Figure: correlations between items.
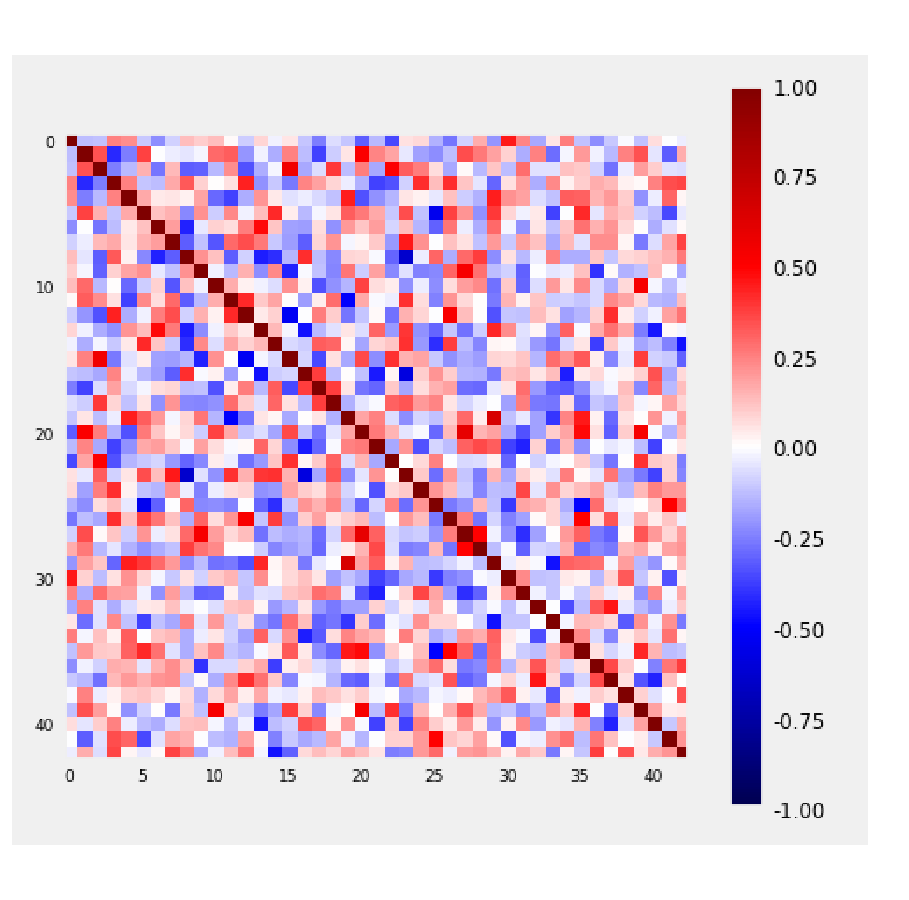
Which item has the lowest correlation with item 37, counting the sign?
40
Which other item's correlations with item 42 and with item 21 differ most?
3
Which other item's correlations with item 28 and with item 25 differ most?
27
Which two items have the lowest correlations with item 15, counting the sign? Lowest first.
12, 9
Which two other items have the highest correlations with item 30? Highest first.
0, 38
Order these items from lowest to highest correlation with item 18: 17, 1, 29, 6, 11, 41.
6, 1, 29, 41, 11, 17
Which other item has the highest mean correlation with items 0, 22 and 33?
15
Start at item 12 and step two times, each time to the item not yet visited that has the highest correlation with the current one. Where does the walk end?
35
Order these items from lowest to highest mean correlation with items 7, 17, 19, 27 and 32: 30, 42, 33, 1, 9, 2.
33, 30, 2, 1, 9, 42
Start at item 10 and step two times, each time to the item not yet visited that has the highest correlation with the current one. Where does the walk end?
20
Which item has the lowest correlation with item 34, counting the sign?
16
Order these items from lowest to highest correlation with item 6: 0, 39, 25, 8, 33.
8, 25, 0, 33, 39
